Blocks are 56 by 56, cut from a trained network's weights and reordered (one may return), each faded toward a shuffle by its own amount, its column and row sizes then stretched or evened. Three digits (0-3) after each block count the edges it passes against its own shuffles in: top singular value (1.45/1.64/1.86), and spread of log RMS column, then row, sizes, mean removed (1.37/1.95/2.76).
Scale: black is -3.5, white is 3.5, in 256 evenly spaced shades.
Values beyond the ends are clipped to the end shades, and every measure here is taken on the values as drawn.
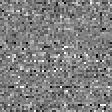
0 0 3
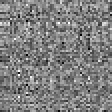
3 1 0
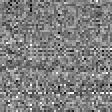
3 1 1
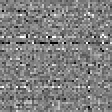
3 1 2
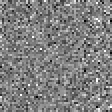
1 1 0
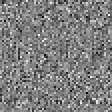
1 0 1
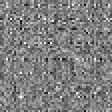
2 0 2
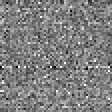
1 1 1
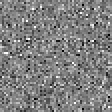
2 0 1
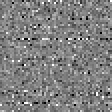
0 1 2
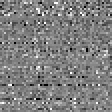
0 1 3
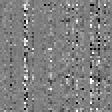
1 3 1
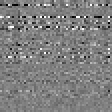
2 0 3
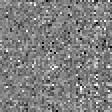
0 2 0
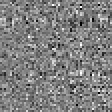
2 2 1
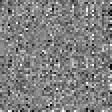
3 2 1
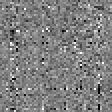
2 2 1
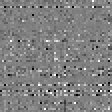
1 1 3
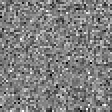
2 0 0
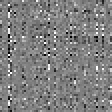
3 3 1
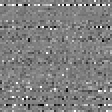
2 0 3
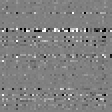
3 1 3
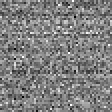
2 0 0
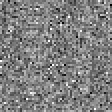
0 0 0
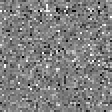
1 1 1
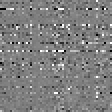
3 2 3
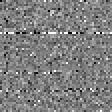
2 1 2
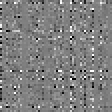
3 3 2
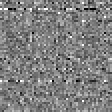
3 0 2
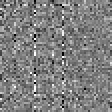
3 2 0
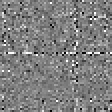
2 2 2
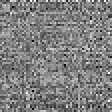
3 0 1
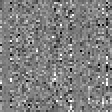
0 3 0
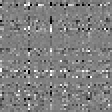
2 2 3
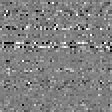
1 0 3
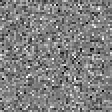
1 1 0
